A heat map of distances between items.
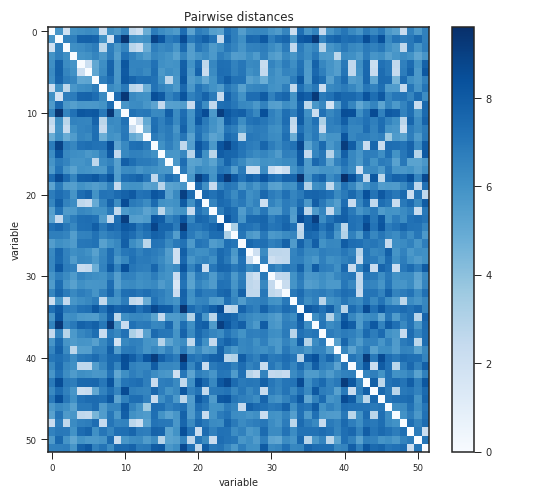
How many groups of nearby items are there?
12
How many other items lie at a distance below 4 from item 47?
6
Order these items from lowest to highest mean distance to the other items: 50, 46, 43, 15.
50, 15, 46, 43
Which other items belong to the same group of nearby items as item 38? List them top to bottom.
9, 15, 19, 22, 35, 50
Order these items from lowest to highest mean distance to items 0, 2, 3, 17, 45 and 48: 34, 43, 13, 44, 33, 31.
33, 31, 13, 43, 44, 34
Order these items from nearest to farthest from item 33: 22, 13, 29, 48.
48, 13, 22, 29
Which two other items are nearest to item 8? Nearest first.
1, 23
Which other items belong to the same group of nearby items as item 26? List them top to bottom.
13, 46
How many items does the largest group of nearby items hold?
8
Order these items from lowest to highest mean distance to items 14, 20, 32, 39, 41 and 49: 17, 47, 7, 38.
17, 47, 38, 7
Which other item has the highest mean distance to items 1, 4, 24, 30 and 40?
18
